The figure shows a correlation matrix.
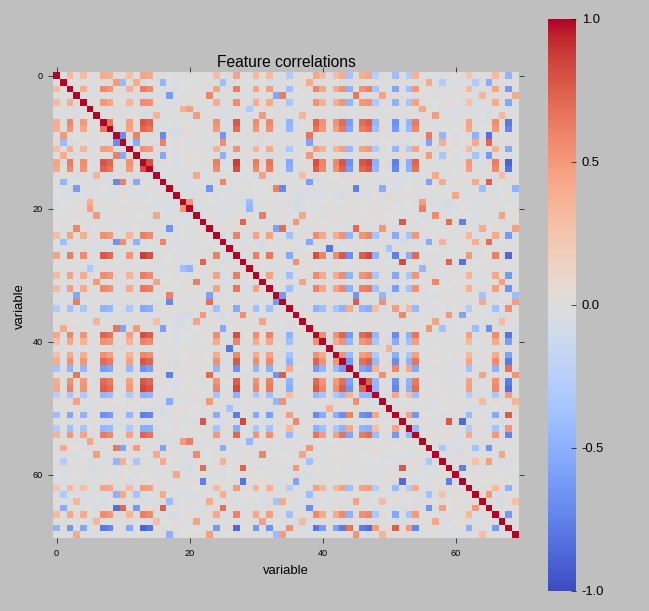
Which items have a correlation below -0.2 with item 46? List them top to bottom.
35, 44, 48, 51, 53, 68
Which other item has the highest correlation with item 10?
65
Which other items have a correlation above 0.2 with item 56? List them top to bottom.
1, 9, 12, 38
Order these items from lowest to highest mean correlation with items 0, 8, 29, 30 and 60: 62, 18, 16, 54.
16, 18, 62, 54
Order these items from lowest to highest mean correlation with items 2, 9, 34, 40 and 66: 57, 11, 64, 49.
57, 64, 49, 11
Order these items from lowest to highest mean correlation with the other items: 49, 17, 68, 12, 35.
68, 35, 17, 12, 49
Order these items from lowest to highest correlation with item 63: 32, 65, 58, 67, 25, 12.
12, 67, 32, 58, 25, 65
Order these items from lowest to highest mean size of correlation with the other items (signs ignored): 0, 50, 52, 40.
50, 52, 0, 40
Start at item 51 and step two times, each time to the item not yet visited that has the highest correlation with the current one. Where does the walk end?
44
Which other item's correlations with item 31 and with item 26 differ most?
41
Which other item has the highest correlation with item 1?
9
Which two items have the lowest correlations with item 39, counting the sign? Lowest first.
68, 51
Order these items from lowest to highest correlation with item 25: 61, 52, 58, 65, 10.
52, 61, 58, 10, 65
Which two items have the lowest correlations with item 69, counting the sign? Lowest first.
17, 33
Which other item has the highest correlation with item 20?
55
